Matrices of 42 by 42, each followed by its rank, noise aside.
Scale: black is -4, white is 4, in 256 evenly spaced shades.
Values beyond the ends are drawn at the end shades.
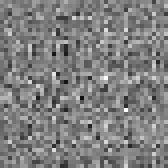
six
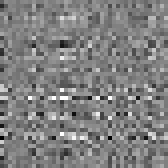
three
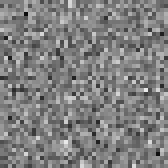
twelve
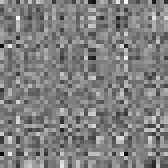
three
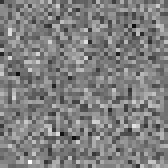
twelve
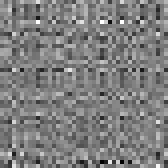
three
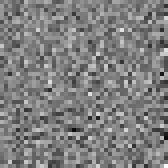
eight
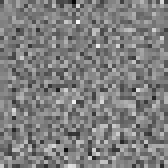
eight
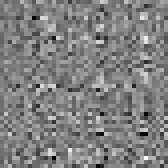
six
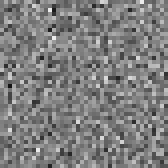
twelve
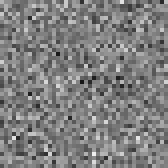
twelve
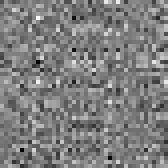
six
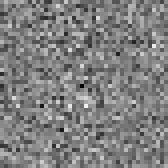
twelve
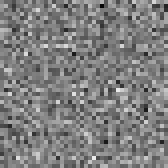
twelve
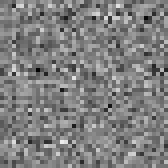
eight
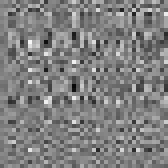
three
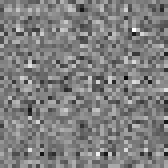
six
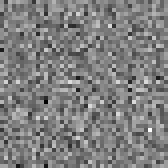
eight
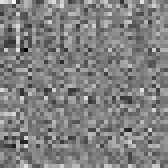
six
